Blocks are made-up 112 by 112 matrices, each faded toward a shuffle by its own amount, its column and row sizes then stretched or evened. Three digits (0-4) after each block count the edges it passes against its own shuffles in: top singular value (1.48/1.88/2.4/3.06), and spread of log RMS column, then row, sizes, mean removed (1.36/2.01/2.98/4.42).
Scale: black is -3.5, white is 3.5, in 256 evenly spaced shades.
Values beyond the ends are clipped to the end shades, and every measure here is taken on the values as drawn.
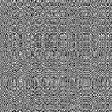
4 2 2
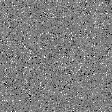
0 1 1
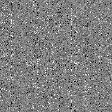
0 2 1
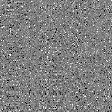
2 2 0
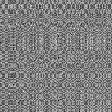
4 0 2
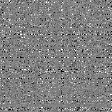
1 2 3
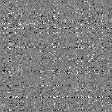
2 2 3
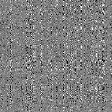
3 3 2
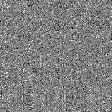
2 1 0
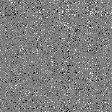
0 2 2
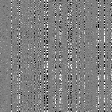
4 4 0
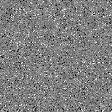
2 0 1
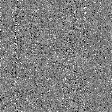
0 2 0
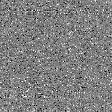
1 0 1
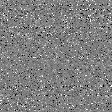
1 0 2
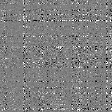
1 3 3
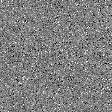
0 1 1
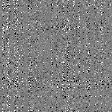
0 3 2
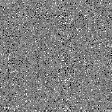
1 2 1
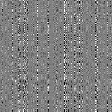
4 4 0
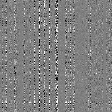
3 4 1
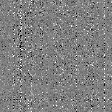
1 3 2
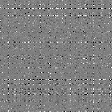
4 2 3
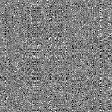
3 2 0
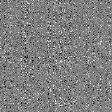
0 3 2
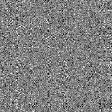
2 2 1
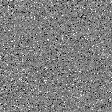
1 0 1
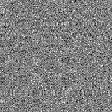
3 0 0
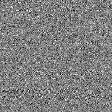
2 0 2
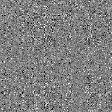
2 2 1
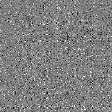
2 2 1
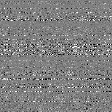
2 1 4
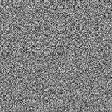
3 0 1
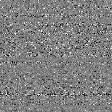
1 0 3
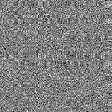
3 1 0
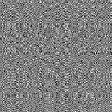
4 2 1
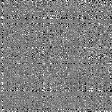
2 3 3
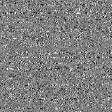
1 1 3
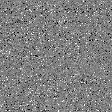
0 0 2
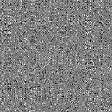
3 2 1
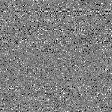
2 0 2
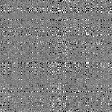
3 3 3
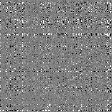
2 3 3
